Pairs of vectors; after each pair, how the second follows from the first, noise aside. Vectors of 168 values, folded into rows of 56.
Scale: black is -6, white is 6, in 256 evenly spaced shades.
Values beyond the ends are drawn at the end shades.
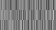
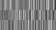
negated.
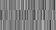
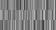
negated.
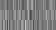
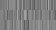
reversed, negated, shrunk.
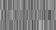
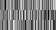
wrapped around, negated, scaled up.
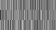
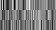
wrapped around, negated, scaled up.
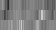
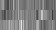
copied.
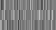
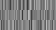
wrapped around, negated.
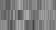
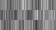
reversed, negated.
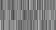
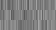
shrunk.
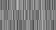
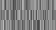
reversed, negated.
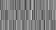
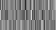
copied.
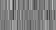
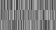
negated.
